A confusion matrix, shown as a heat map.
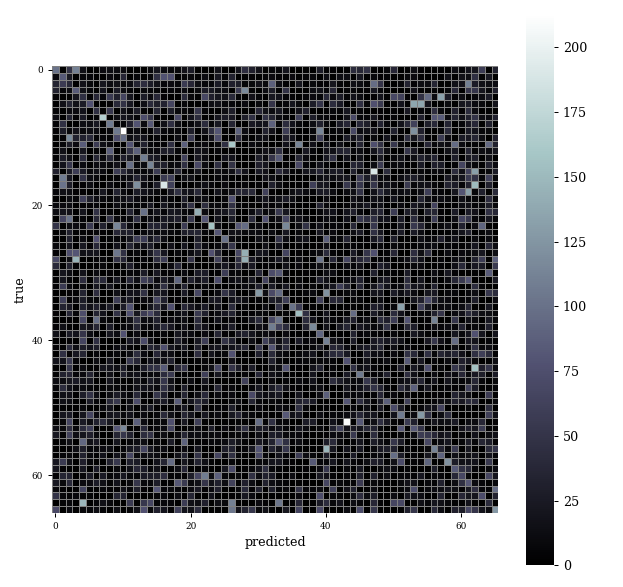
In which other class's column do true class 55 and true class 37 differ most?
56
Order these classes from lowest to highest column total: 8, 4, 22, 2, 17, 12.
8, 22, 17, 12, 2, 4
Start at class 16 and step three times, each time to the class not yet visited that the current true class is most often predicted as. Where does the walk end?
62
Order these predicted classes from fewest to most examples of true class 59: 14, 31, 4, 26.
14, 4, 31, 26
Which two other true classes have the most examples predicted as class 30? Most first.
33, 52
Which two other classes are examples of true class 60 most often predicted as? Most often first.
22, 24
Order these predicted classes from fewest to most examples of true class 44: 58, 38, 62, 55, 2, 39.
58, 38, 39, 2, 55, 62
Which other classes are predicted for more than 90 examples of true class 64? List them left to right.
4, 26, 33
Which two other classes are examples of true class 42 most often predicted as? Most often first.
26, 63
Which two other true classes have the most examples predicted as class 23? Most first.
27, 9
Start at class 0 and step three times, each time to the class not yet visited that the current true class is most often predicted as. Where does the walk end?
39
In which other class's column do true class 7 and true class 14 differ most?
11
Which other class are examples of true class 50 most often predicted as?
57
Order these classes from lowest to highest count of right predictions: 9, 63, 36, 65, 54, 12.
54, 63, 12, 9, 65, 36
